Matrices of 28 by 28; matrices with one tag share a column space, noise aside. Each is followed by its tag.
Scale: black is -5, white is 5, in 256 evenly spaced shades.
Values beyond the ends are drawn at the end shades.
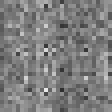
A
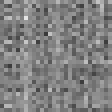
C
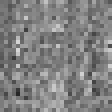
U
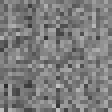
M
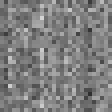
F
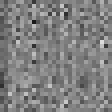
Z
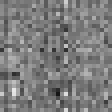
U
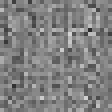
F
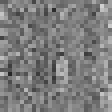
A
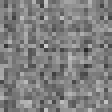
U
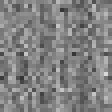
A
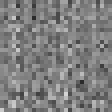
U
